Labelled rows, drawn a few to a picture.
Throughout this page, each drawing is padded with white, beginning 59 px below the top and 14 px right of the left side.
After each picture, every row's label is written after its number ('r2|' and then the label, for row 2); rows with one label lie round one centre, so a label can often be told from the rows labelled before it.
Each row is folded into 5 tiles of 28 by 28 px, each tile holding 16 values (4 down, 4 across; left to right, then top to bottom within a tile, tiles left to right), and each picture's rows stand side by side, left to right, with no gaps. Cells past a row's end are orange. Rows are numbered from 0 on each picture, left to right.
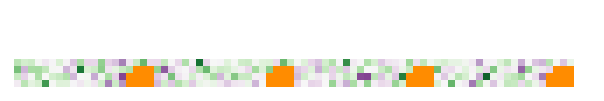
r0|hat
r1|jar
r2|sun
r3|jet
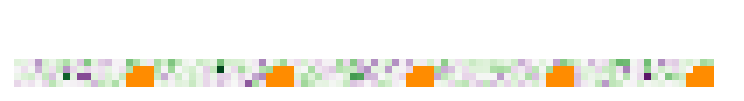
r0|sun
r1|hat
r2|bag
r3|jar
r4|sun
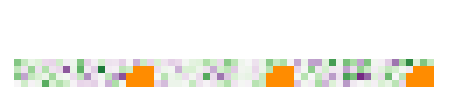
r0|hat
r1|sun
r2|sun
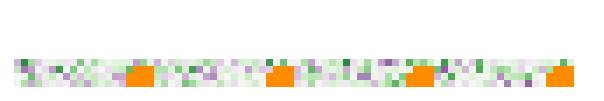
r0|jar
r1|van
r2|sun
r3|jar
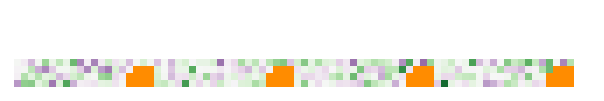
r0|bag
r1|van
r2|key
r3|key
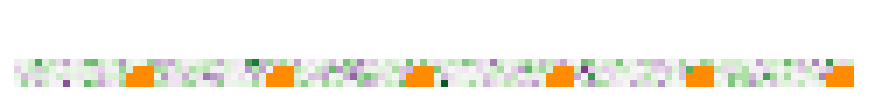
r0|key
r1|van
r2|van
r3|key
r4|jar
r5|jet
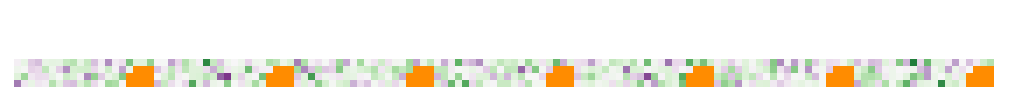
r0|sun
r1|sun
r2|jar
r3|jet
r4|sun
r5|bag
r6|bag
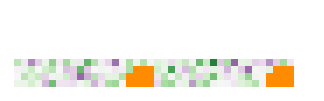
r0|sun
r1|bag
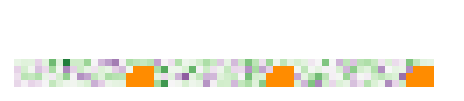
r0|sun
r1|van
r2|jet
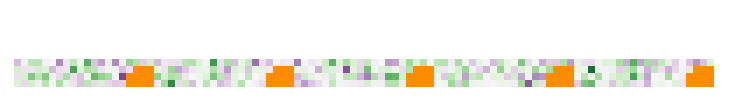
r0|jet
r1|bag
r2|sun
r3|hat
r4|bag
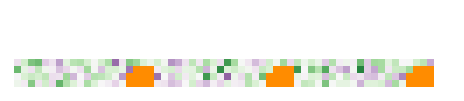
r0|jet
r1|sun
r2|hat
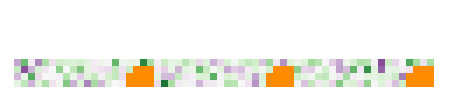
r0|jar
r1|key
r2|jet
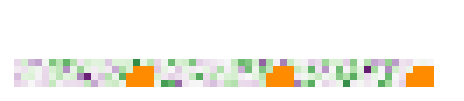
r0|sun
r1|key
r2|bag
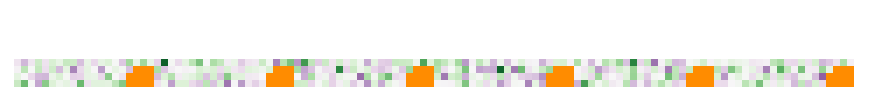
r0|van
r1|jar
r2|jar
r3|hat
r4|bag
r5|hat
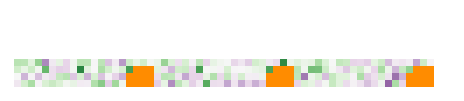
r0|hat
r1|jar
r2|hat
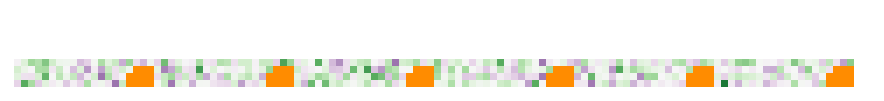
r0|key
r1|jar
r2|jet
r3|hat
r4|jar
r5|key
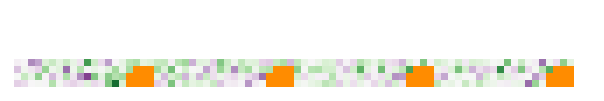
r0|sun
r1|hat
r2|hat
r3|hat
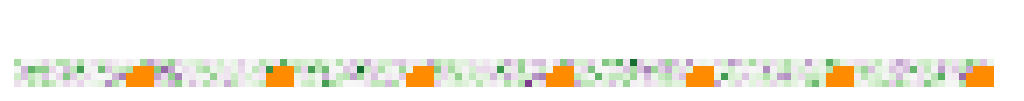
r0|hat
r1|jar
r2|hat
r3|hat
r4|bag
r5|sun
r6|jet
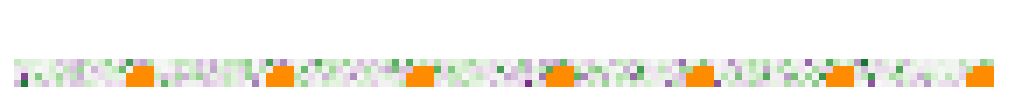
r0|key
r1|key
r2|van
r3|hat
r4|hat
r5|sun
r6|jar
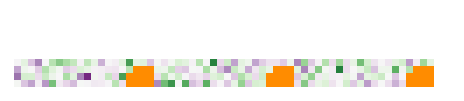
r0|sun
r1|bag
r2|jar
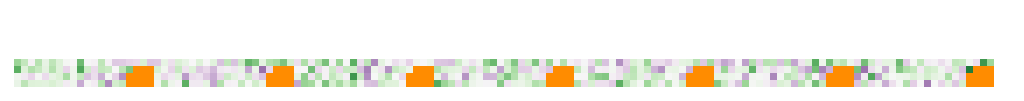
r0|hat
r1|van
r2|bag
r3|van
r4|jet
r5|van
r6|jar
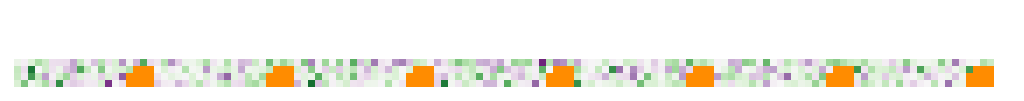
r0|hat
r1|sun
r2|bag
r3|key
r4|van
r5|sun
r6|hat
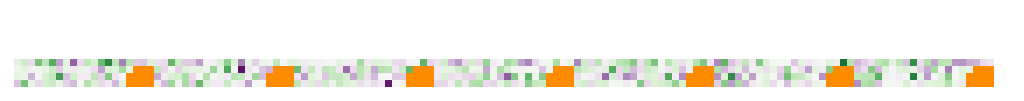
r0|key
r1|jet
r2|hat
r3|sun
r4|van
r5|jar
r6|bag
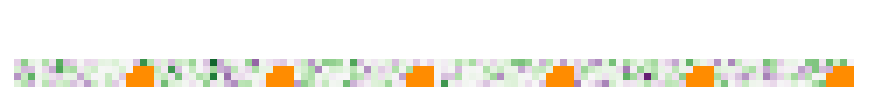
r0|jar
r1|bag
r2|bag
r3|key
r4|sun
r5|van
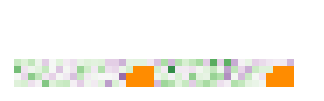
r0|hat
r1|bag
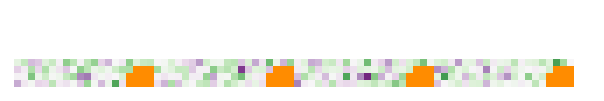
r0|sun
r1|jet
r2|sun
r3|sun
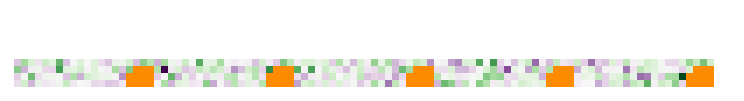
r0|jar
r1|jar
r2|hat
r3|bag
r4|sun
